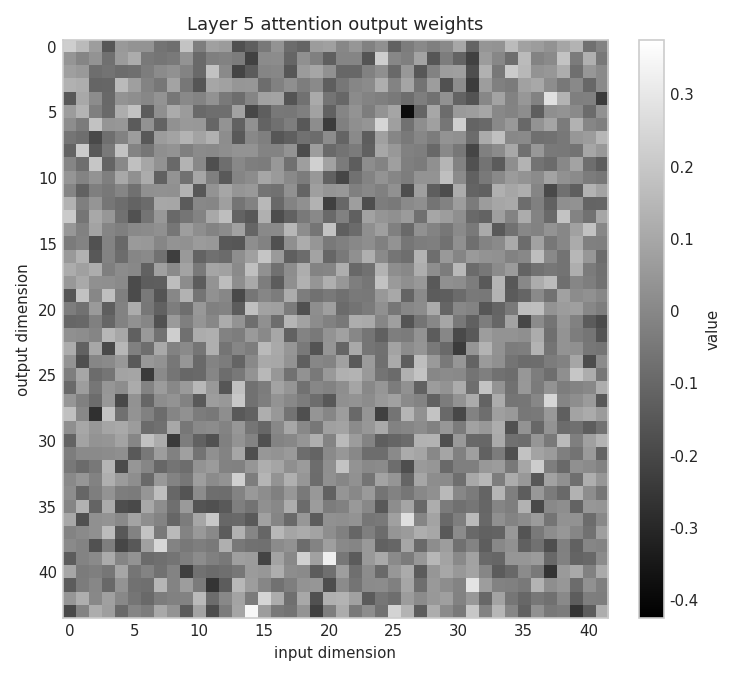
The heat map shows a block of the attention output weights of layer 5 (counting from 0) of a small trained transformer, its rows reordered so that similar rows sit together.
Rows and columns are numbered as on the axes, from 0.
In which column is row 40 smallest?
37
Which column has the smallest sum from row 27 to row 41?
32
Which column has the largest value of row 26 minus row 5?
26
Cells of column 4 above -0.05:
32
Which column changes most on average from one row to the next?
20
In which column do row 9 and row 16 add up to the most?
19
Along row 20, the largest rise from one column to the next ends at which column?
14
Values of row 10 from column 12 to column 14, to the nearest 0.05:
-0.15 0 0
